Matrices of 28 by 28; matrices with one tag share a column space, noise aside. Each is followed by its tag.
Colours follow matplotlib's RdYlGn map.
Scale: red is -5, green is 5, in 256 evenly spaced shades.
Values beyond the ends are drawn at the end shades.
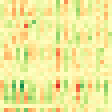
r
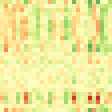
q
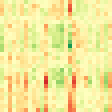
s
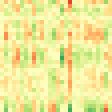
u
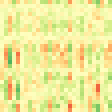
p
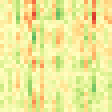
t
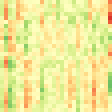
t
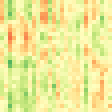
t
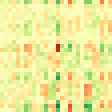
p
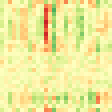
q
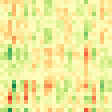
r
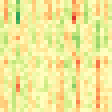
t
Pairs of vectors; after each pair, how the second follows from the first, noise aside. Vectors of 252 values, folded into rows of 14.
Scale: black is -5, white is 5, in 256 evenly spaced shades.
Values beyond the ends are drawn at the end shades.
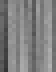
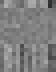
reversed, partly zeroed.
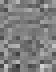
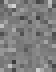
reversed, partly zeroed.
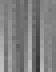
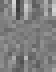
reversed, partly zeroed.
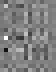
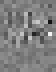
reversed, partly zeroed.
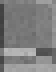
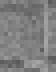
wrapped around, negated, shrunk.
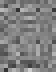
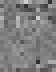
reversed, partly zeroed.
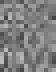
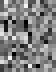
wrapped around, negated, scaled up.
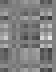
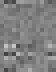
reversed, partly zeroed.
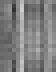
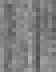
wrapped around, negated, shrunk.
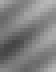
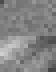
negated, partly zeroed.
